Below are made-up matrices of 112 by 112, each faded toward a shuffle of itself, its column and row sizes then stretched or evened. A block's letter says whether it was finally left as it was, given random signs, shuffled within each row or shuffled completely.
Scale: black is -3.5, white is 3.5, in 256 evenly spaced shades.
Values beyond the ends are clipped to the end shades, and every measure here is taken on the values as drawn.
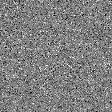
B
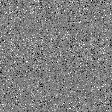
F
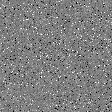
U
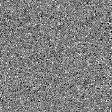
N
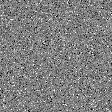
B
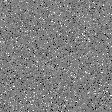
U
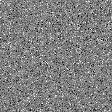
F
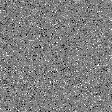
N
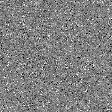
F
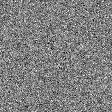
U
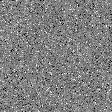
U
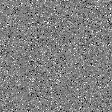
F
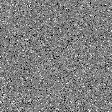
F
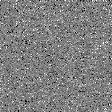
N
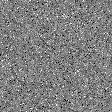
U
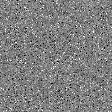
N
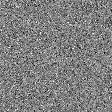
B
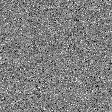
B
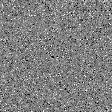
B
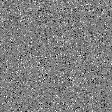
F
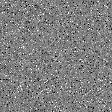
B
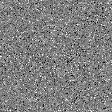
N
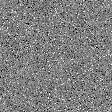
U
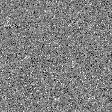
B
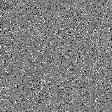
N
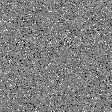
B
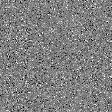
N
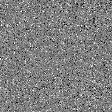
F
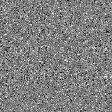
N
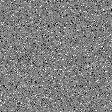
B
